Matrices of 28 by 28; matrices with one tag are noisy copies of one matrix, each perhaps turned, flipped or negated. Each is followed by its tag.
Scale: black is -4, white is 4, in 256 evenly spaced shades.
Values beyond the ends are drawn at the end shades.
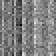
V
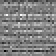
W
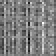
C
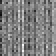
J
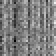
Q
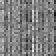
J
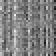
Q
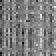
Q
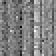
V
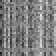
Q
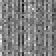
J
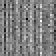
W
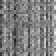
Q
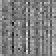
C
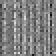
W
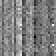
V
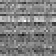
V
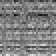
Q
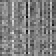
C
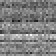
V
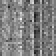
V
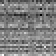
Q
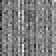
J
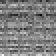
Q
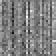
C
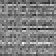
C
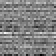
J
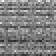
Q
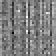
C
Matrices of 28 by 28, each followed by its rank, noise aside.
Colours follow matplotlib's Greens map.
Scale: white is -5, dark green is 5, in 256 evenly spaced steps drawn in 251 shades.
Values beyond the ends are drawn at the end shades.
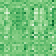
three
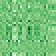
three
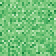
eight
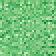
six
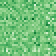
six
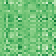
three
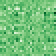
four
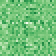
four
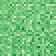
six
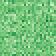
six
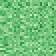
six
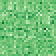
six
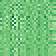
three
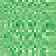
three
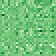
six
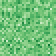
six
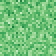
eight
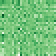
three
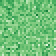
eight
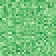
eight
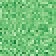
four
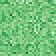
eight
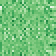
six
